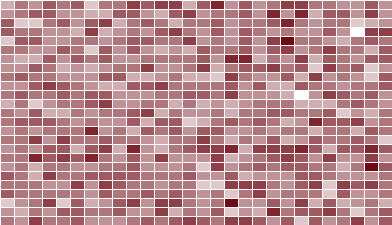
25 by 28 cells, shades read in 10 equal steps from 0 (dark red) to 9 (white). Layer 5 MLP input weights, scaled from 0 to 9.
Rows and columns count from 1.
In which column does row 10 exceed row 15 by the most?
7
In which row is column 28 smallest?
4
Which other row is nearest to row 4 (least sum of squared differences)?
15
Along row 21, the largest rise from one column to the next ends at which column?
24
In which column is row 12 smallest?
8
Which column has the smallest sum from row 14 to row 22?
27
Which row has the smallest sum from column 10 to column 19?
25
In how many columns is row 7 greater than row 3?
11
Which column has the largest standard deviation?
17
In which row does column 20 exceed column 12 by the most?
10
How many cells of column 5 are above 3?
17
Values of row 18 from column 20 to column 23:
3 2 3 5
